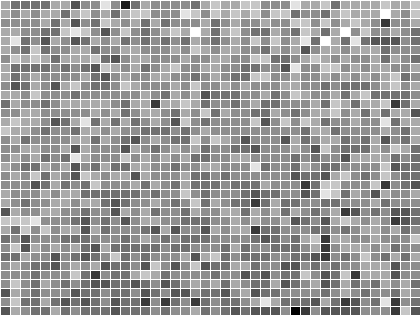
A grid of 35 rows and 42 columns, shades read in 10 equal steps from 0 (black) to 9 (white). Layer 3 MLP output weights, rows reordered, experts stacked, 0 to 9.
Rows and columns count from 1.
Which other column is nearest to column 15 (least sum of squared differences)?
23
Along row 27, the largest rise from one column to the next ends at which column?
34
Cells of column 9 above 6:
4
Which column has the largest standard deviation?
33
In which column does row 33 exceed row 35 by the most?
30
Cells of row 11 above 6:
3
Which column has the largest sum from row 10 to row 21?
9
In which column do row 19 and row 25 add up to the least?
40
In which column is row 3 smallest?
39
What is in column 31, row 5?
8
